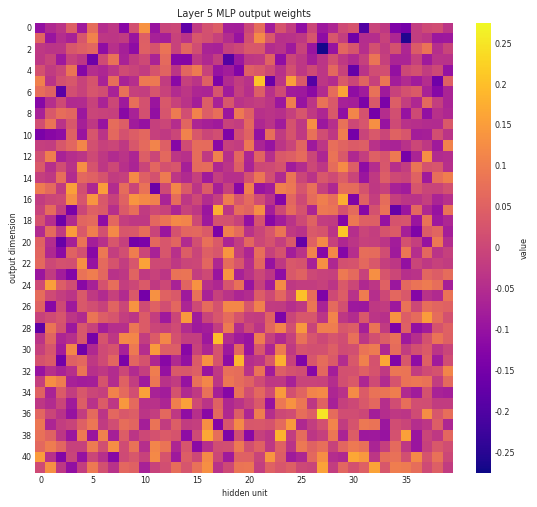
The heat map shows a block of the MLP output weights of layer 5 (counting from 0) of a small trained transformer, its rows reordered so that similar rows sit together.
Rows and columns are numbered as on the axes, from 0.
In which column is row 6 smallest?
2
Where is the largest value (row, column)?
36, 27
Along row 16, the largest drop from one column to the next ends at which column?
30
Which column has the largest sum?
21
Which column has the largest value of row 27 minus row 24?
34
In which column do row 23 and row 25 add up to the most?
25
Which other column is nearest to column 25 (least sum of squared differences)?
39
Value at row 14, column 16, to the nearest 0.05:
-0.1
